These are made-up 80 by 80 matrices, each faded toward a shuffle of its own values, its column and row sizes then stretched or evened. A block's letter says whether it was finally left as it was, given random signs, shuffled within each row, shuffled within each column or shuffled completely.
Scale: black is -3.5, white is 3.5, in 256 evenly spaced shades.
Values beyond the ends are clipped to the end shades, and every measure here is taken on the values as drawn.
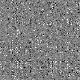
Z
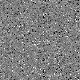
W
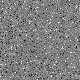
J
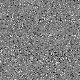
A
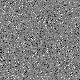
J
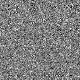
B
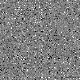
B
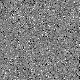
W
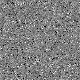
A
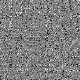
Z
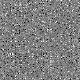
Z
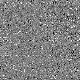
B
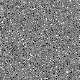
W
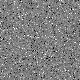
J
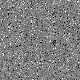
W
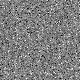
J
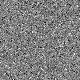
J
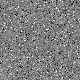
J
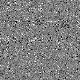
B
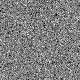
J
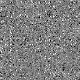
Z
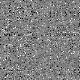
Z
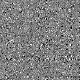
Z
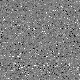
A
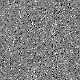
W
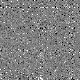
Z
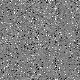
W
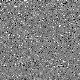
A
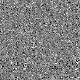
B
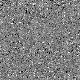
A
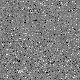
A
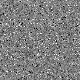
A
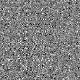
Z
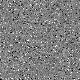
A
